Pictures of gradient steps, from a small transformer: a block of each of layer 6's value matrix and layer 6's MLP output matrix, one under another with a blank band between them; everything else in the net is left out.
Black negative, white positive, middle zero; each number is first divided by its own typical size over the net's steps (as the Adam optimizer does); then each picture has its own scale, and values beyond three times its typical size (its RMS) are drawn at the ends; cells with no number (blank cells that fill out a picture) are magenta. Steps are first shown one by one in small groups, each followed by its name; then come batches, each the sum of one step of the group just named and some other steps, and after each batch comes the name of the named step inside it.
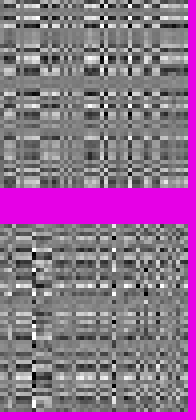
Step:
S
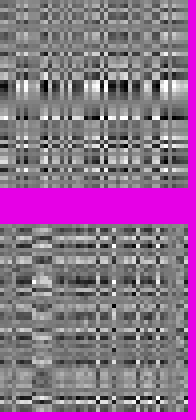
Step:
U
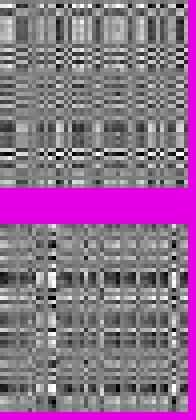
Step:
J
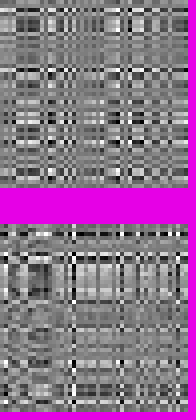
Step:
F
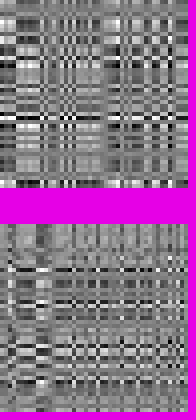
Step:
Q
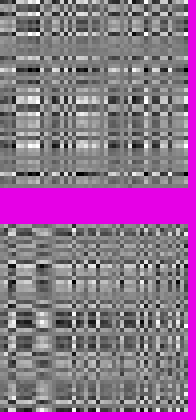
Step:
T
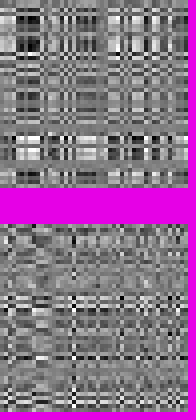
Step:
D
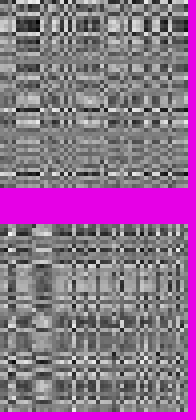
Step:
T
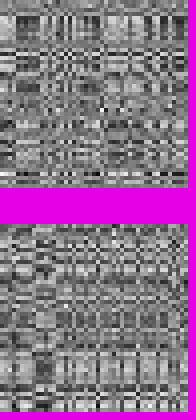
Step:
J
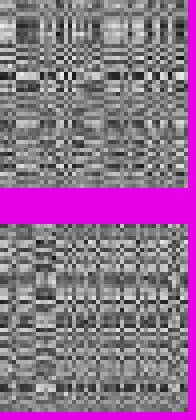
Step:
J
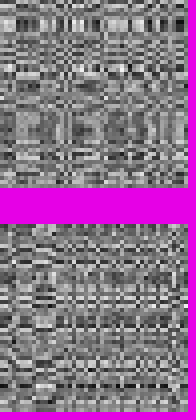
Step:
J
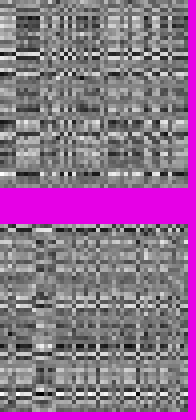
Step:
D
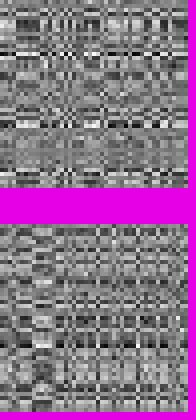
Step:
Q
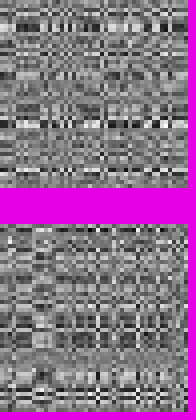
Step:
U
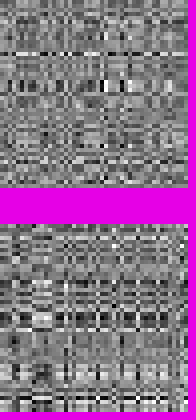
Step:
U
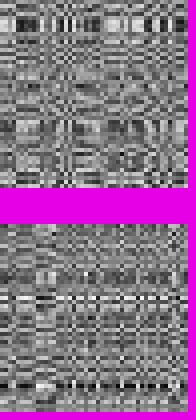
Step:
J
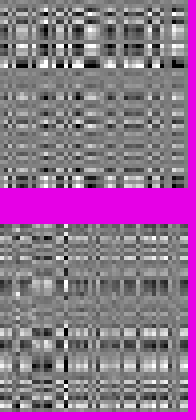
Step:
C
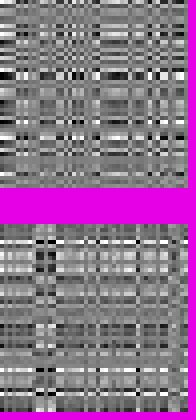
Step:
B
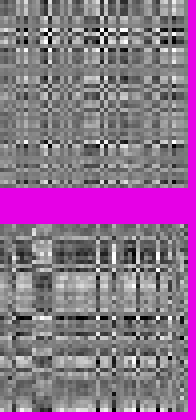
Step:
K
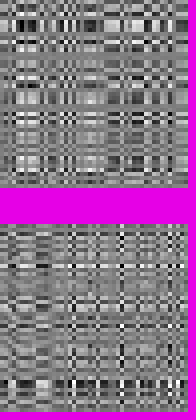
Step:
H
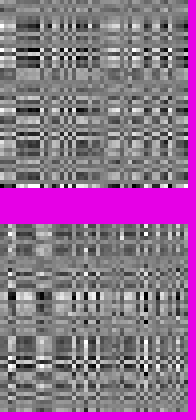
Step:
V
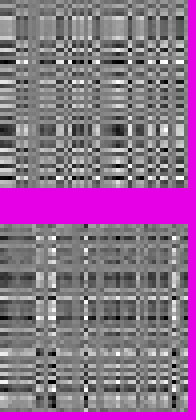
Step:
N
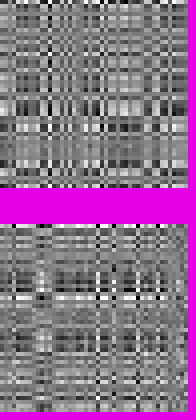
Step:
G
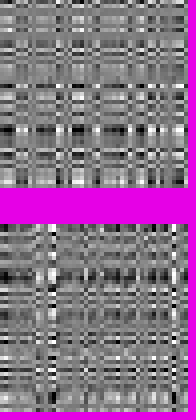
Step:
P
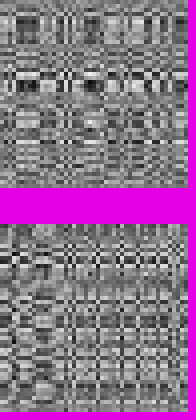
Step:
H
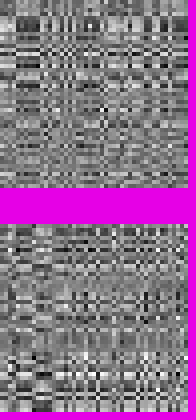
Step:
V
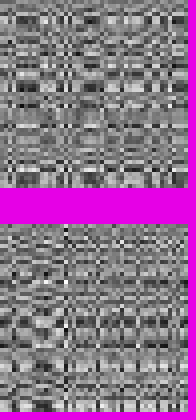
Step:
C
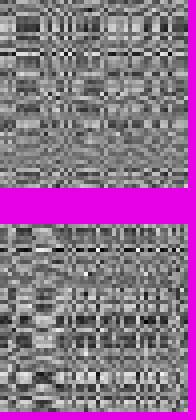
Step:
V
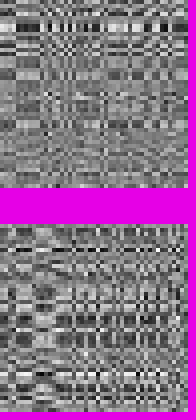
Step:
V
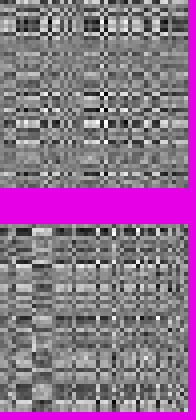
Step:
K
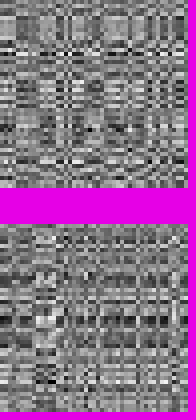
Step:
N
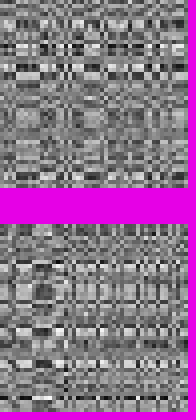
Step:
C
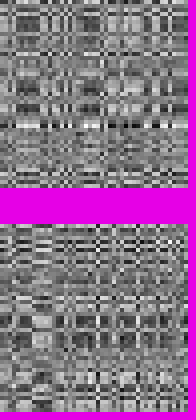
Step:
G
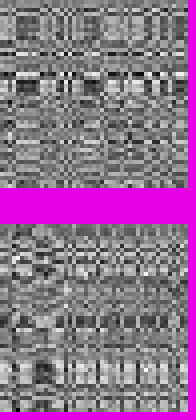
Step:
B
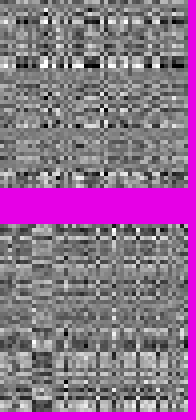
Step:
C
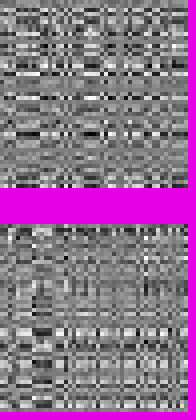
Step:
C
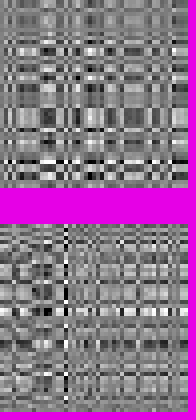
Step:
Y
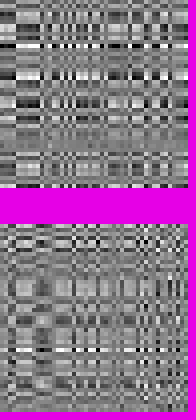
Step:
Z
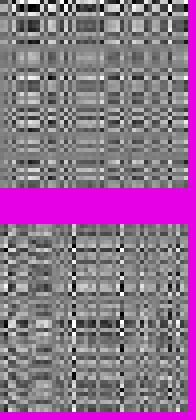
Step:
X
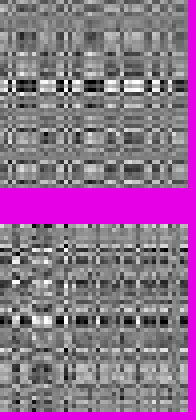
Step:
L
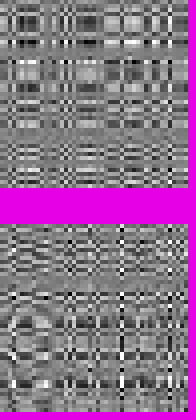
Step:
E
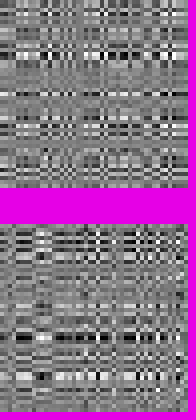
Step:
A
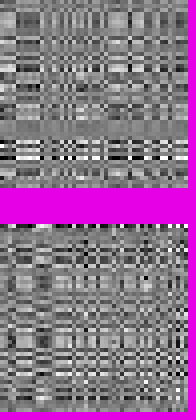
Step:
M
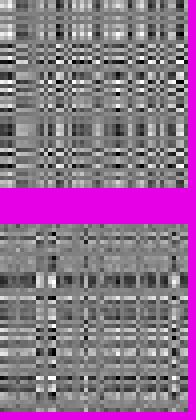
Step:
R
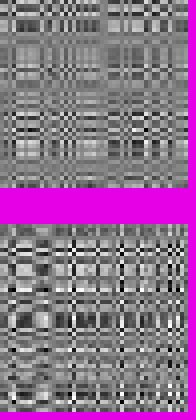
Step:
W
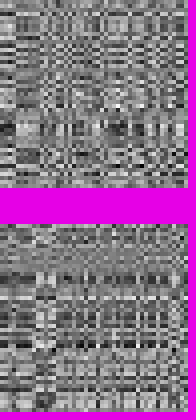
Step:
R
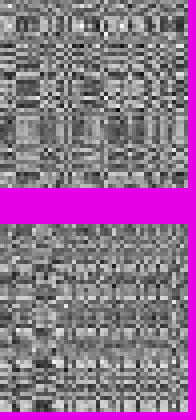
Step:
R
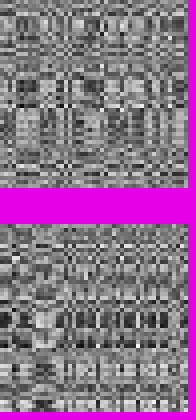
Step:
L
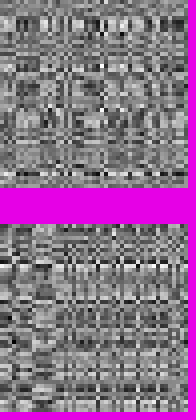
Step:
M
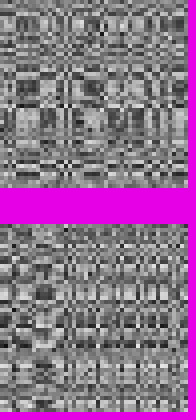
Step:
Y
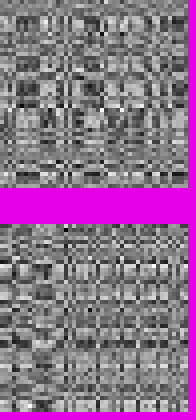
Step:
Y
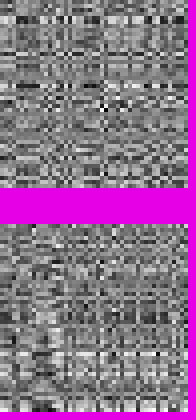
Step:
M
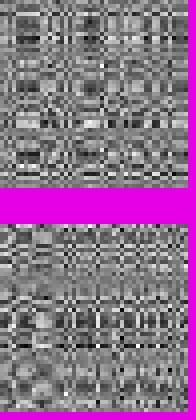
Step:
E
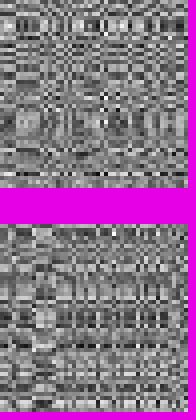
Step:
R
